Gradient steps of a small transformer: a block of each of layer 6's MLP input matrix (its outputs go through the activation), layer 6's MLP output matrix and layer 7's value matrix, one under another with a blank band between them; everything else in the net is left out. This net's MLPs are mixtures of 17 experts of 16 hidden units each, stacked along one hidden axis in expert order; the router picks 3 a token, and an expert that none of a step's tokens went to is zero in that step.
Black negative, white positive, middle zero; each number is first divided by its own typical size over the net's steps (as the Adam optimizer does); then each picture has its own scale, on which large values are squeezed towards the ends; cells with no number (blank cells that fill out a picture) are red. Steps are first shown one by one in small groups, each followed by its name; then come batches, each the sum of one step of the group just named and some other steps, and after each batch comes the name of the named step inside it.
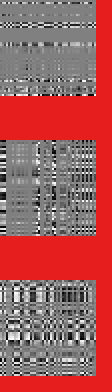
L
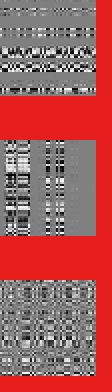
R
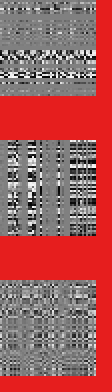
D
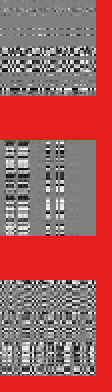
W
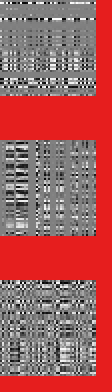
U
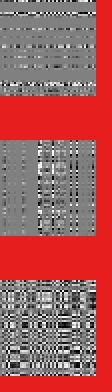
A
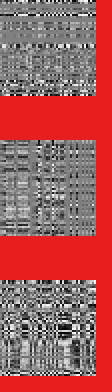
A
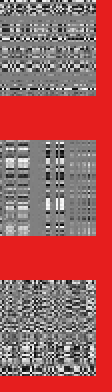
W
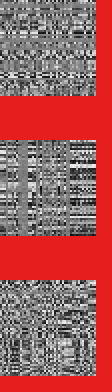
D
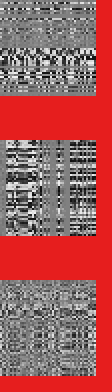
D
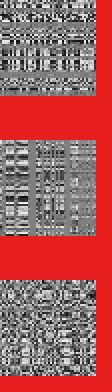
W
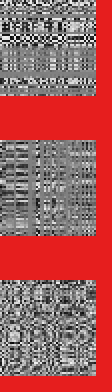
U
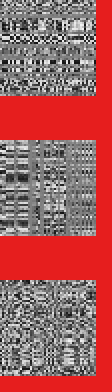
W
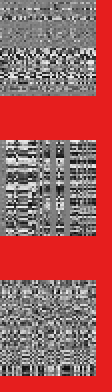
D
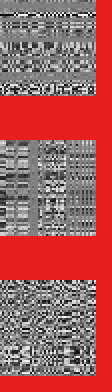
W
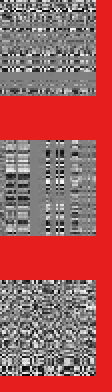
R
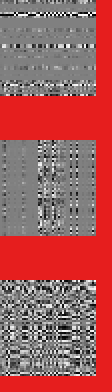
A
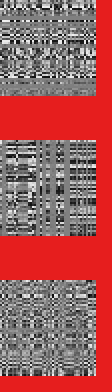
D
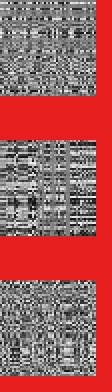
U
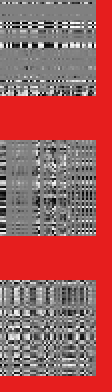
L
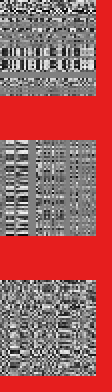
A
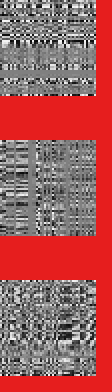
L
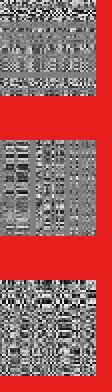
U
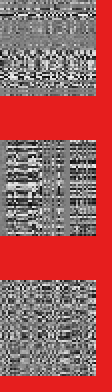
D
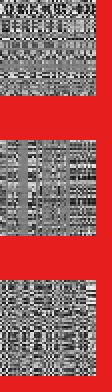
D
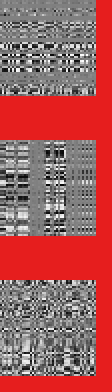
W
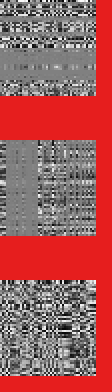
A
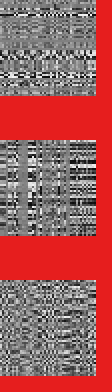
D
